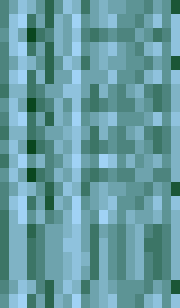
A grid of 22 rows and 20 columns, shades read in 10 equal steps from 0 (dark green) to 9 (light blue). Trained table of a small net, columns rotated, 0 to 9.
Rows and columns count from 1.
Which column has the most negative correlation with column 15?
1
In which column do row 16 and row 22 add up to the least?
6
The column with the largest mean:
9
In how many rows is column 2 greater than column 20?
7
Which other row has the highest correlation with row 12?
16
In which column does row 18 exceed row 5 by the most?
20
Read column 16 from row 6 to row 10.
4 7 6 5 7
